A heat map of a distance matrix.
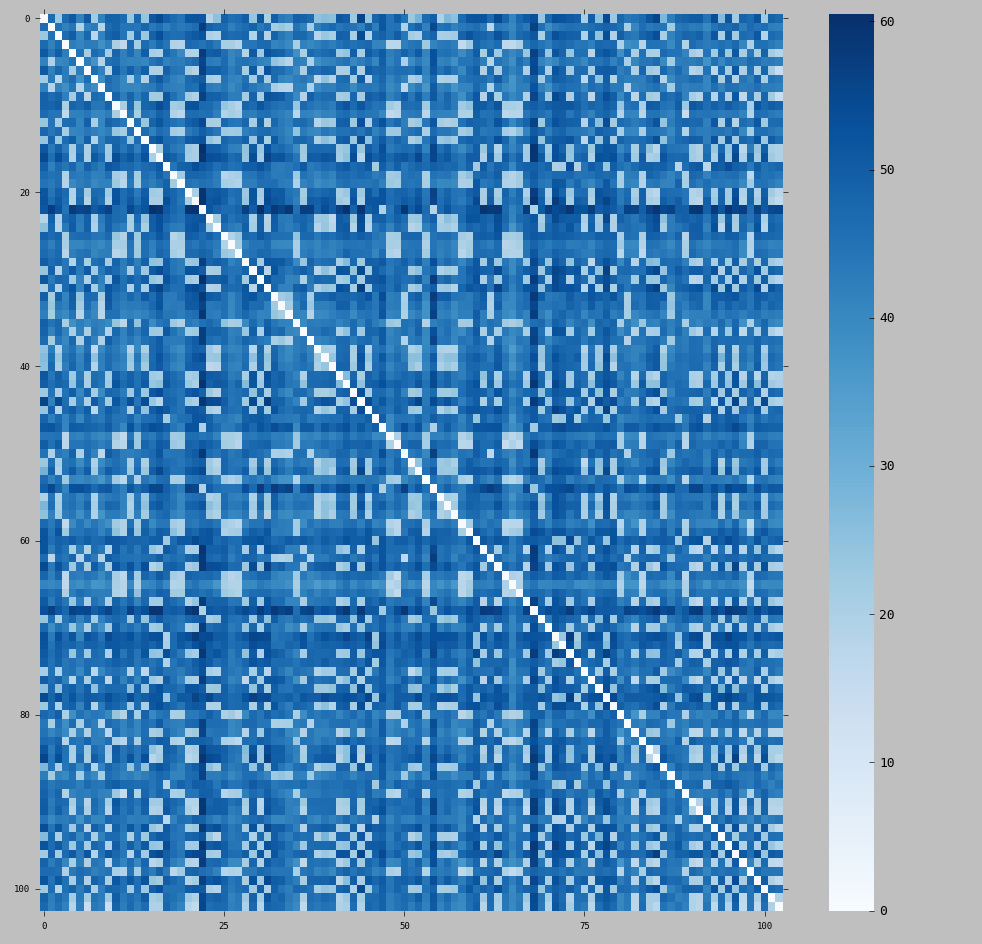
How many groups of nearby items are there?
6
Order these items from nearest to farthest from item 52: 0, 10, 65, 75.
75, 0, 65, 10
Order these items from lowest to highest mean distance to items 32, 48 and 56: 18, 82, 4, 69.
18, 69, 82, 4
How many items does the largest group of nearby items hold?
30
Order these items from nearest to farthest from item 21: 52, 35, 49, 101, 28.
101, 28, 35, 49, 52
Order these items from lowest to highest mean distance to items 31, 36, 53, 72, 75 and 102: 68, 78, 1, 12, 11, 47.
12, 11, 1, 78, 47, 68
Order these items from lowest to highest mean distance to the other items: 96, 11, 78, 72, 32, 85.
11, 85, 96, 32, 72, 78
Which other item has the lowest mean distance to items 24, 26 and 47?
65
